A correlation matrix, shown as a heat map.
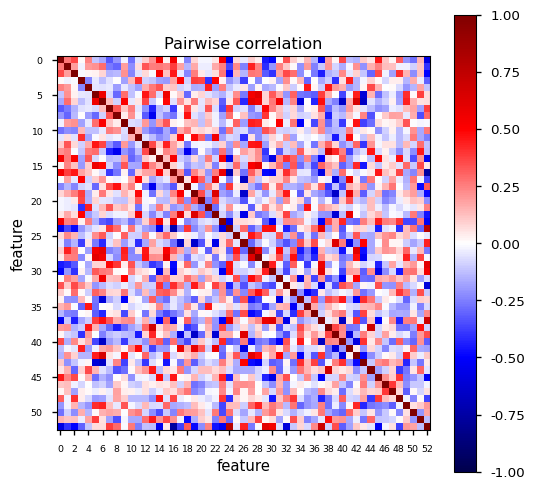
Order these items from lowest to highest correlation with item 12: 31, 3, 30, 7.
7, 3, 30, 31
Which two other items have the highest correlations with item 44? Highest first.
38, 13
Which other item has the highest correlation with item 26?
39
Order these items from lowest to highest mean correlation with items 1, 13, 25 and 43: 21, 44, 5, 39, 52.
52, 21, 5, 44, 39
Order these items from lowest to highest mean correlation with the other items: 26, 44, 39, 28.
26, 39, 44, 28
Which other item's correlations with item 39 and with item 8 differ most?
13
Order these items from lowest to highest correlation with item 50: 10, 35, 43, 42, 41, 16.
16, 43, 35, 42, 10, 41
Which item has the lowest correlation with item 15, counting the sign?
43
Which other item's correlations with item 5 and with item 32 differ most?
37
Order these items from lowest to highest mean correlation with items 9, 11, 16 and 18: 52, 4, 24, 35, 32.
52, 24, 4, 35, 32
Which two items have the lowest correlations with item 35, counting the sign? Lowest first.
33, 29
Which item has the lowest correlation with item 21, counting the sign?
3
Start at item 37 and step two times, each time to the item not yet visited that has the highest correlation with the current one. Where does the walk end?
24
